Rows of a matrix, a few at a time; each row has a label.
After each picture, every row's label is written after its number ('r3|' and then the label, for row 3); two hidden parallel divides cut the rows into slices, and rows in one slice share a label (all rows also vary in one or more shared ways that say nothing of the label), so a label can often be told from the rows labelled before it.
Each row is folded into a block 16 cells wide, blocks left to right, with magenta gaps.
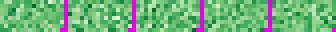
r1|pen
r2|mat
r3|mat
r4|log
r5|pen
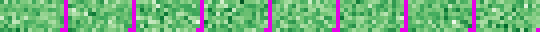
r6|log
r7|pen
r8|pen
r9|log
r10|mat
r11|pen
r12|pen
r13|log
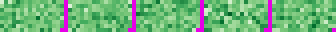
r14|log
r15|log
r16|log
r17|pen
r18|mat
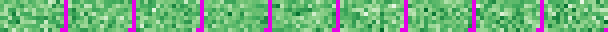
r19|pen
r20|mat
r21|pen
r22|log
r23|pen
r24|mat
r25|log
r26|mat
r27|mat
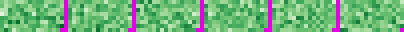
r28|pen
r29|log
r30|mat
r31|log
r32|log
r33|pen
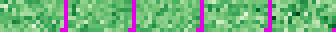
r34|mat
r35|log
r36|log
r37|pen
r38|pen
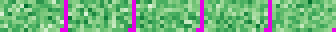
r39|pen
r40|pen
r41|mat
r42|mat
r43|log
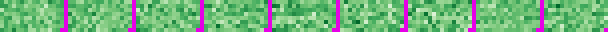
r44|log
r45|log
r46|pen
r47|pen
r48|pen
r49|mat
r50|mat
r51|log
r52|log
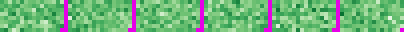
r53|pen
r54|log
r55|mat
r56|log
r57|pen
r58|mat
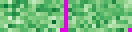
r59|pen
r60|pen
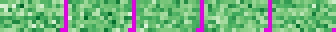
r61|mat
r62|mat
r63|mat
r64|pen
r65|mat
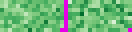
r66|mat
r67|pen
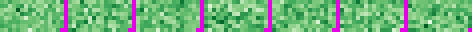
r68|log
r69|pen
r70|log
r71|mat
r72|pen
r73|mat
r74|pen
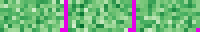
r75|log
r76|pen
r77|pen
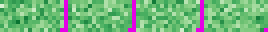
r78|log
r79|mat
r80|log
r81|log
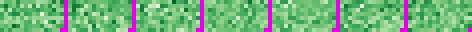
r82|pen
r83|mat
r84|log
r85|log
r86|log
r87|pen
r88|pen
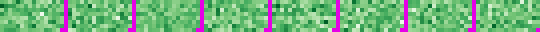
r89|pen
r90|mat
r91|log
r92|pen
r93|pen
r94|pen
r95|mat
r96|mat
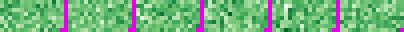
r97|log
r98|pen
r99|pen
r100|pen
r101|mat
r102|mat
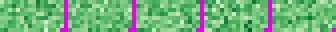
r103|pen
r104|log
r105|pen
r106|mat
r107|log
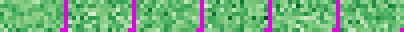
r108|log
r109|mat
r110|pen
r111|log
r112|pen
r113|pen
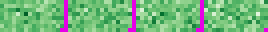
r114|log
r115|log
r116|pen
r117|log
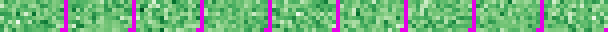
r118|mat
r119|pen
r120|log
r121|log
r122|mat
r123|mat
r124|mat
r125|log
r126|mat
